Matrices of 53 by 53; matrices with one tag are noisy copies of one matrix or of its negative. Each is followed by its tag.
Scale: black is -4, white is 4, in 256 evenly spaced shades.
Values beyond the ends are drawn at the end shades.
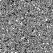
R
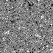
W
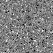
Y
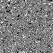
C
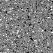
Y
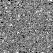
C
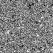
W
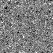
C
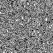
R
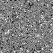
W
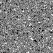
Y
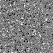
R
